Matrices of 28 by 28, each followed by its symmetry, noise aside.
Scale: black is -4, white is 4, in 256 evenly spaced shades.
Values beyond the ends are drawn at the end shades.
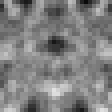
mirrored left to right.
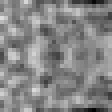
mirrored top to bottom.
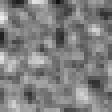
antisymmetric.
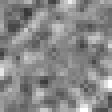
symmetric.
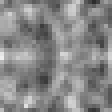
mirrored top to bottom.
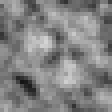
symmetric across the other diagonal.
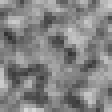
symmetric across the other diagonal.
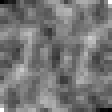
same after a half turn.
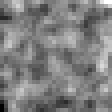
antisymmetric.
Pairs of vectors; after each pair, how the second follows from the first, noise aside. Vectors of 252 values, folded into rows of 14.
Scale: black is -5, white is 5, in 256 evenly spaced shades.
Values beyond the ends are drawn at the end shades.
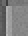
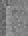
shrunk.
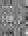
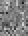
wrapped around, negated.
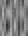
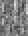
wrapped around, negated.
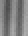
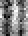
wrapped around, negated, scaled up.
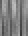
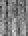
reversed.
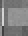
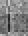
wrapped around, negated.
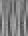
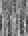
copied.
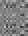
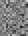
copied.
